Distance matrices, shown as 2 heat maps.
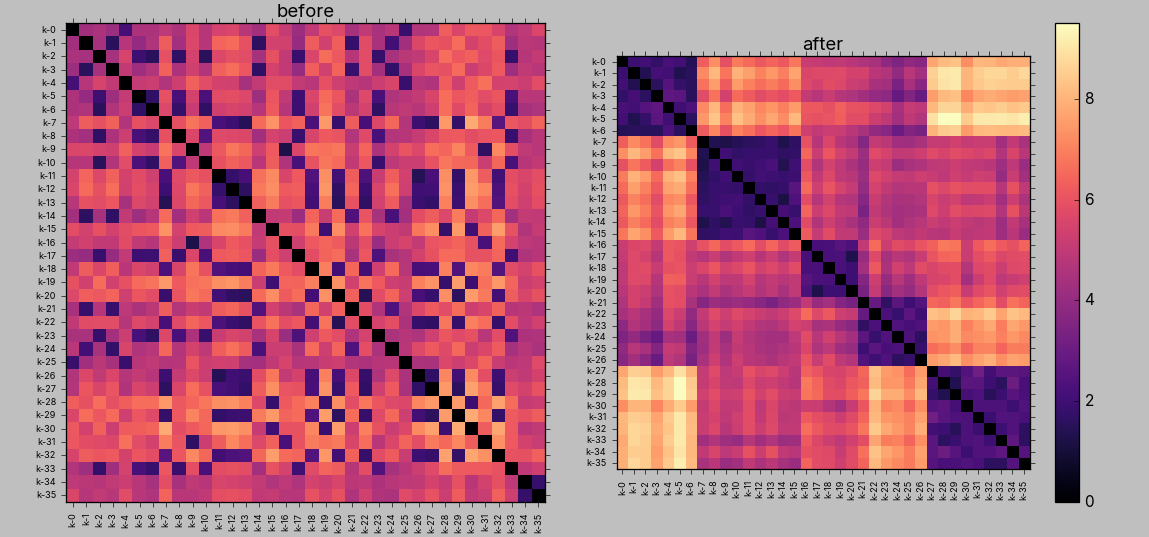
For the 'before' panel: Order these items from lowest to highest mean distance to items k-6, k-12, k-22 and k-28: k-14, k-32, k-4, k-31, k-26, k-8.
k-26, k-32, k-8, k-4, k-14, k-31
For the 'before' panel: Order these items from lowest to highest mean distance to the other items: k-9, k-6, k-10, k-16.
k-6, k-10, k-16, k-9
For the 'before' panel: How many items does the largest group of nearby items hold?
11
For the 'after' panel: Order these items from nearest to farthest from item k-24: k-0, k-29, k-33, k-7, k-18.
k-0, k-7, k-18, k-33, k-29
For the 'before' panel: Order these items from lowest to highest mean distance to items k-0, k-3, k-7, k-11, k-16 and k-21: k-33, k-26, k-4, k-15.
k-26, k-4, k-33, k-15
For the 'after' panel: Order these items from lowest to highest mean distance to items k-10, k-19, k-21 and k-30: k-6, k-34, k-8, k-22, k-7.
k-7, k-8, k-34, k-22, k-6
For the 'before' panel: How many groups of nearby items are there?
7
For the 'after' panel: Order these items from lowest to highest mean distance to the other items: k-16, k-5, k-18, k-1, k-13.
k-13, k-18, k-16, k-1, k-5
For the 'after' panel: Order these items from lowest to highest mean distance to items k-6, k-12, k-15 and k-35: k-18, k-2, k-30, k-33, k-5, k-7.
k-7, k-33, k-30, k-18, k-2, k-5
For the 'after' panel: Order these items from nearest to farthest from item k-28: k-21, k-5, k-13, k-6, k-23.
k-13, k-21, k-23, k-6, k-5
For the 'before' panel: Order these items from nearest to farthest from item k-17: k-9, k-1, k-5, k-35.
k-5, k-1, k-35, k-9
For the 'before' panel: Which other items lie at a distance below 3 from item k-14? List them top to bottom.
k-1, k-3, k-21, k-24
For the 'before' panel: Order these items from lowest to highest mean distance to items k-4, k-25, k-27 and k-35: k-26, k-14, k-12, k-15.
k-26, k-12, k-14, k-15
